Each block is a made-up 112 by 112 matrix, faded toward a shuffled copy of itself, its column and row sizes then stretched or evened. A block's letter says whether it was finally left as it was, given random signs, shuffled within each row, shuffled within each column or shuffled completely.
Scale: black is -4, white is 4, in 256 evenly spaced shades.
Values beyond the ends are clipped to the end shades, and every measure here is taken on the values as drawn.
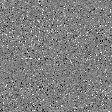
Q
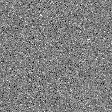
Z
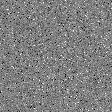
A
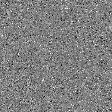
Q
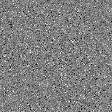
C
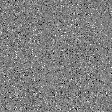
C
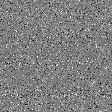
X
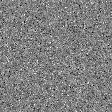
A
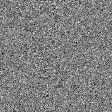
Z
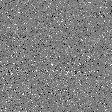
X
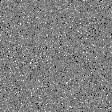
X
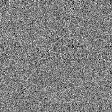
C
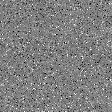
X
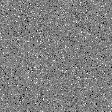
Q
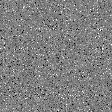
X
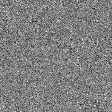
Q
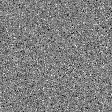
A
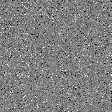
C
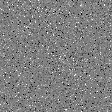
Z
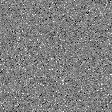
X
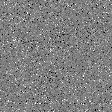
X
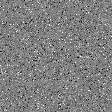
X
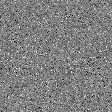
X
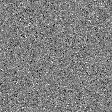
A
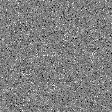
Z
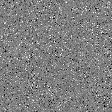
Z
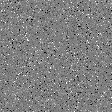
Z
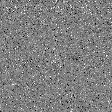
X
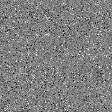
C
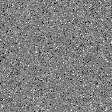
Z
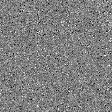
C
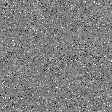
X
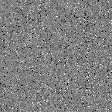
Z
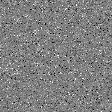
X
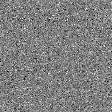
Q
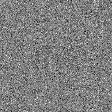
Z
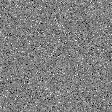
X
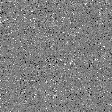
C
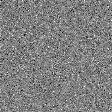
Z
